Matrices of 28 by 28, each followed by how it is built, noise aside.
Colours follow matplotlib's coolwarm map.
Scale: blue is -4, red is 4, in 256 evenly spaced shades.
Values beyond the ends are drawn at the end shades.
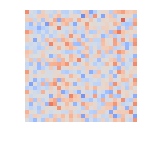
repeating rows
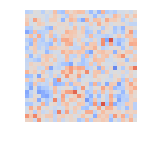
blocks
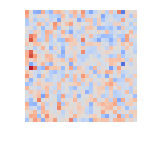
low rank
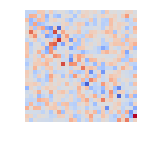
banded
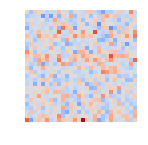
blocks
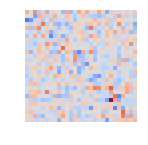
banded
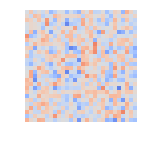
blocks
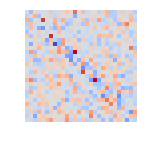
banded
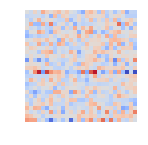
uneven rows
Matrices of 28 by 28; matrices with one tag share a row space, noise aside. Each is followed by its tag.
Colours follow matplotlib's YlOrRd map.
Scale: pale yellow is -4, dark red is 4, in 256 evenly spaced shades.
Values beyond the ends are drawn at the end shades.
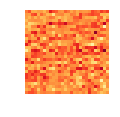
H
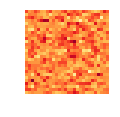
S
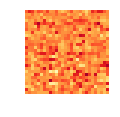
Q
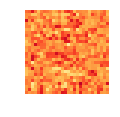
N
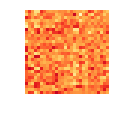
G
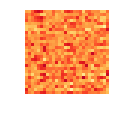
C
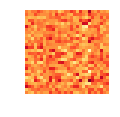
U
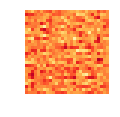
S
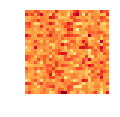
U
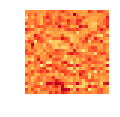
N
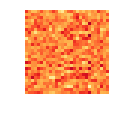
U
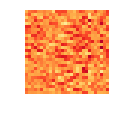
U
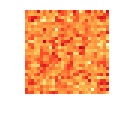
Q
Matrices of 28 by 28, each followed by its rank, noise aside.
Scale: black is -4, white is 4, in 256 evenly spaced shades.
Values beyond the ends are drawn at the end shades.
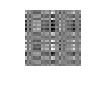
one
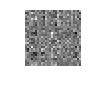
six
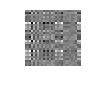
one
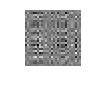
two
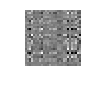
two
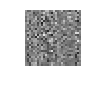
six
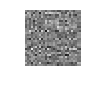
four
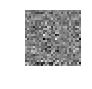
four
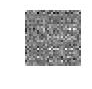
four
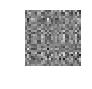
three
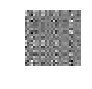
two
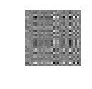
one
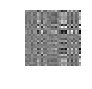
one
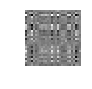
one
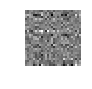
four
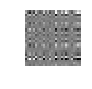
one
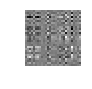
two
